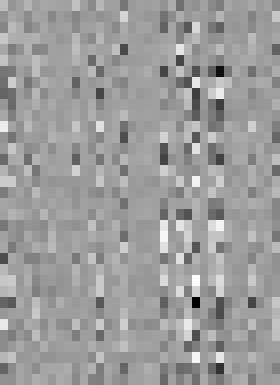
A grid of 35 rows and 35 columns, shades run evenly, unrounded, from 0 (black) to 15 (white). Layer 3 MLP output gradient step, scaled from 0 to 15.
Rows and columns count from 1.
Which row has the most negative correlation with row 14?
23
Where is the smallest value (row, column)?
28, 25
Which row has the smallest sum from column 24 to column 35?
7
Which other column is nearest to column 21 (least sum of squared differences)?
27
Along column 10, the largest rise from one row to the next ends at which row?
16
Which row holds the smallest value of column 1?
24
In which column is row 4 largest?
1
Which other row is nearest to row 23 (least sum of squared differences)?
31
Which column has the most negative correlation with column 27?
18
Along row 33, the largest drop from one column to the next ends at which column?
26
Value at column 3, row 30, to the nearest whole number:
8
